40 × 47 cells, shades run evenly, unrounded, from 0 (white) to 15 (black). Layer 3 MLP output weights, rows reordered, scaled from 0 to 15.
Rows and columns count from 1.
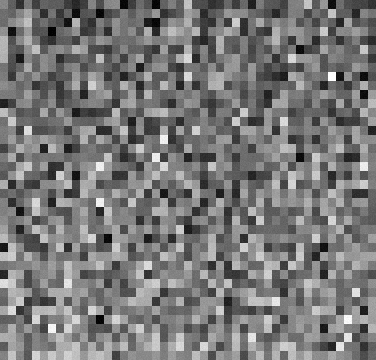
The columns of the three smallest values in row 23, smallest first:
13, 5, 17
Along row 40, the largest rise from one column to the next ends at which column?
15
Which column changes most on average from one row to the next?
46
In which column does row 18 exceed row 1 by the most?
24
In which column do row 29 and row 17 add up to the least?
43
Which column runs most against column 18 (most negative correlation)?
21
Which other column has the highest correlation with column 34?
18
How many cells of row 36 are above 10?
6
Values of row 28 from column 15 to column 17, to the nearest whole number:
3 7 11
